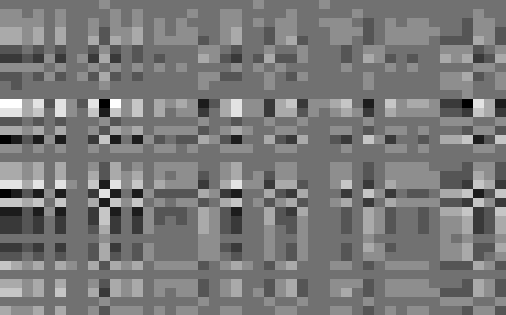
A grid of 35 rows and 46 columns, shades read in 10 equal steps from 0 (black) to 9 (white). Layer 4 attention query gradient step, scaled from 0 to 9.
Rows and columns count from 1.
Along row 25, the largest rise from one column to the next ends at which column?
10
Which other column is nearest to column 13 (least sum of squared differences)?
44
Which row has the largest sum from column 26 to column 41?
12
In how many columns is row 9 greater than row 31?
12
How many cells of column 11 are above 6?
4
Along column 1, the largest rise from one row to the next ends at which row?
23
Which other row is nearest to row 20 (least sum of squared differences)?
5
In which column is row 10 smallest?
2
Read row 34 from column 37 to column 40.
4 4 4 4
